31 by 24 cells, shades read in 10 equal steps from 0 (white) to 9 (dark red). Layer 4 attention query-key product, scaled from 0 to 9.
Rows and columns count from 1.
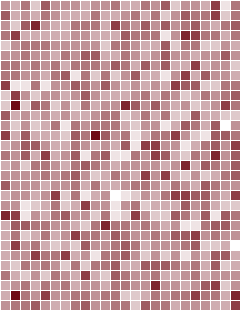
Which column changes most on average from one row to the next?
19
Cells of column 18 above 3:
20
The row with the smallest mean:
21
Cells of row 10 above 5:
3
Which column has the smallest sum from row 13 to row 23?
12
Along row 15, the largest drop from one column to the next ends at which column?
14
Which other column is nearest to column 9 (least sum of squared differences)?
13
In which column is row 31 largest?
24
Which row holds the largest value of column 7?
26
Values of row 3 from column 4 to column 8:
8 4 3 3 5
